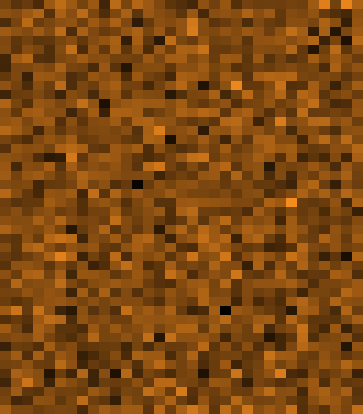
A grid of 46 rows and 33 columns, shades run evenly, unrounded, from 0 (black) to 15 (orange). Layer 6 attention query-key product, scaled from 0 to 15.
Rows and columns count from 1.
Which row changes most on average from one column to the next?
42
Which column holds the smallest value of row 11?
16
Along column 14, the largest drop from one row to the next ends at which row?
39
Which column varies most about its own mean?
32
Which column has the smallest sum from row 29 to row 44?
7
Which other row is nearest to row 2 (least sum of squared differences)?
25
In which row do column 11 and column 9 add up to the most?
22
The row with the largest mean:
46
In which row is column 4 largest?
35
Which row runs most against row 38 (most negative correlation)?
17
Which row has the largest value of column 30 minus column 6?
14
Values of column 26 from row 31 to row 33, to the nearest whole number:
11 9 5
